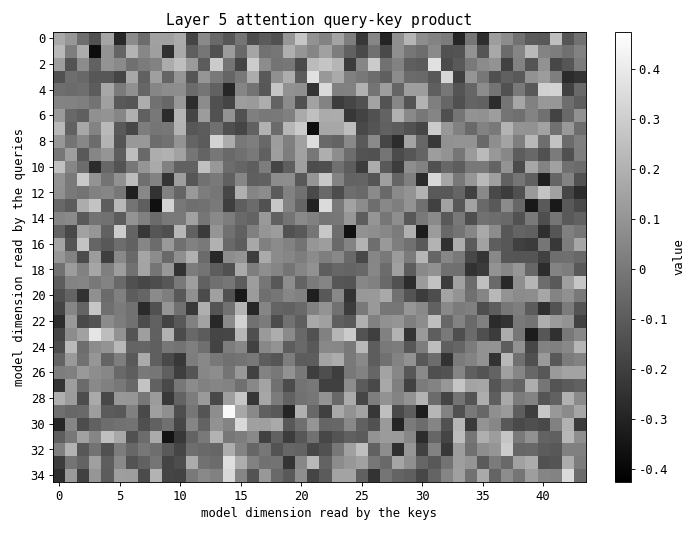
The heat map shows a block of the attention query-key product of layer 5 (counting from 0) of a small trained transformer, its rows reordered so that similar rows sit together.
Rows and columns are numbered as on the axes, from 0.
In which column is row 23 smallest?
39
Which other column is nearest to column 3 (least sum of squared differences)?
5
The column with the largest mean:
22
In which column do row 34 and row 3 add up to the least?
0
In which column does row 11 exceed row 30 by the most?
2
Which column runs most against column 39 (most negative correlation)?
9
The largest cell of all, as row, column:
29, 14
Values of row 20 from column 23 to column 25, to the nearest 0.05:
0.05 -0.25 0.1
